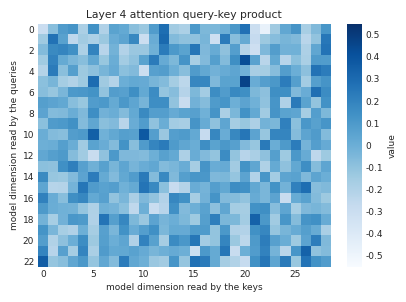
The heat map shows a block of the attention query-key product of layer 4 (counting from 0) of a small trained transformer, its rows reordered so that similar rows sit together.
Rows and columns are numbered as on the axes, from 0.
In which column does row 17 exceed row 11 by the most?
21
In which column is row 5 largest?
20
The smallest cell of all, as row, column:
0, 22
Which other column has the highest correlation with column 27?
24
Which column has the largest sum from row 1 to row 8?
28
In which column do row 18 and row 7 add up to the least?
14
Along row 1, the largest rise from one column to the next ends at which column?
18
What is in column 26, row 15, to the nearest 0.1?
0.3
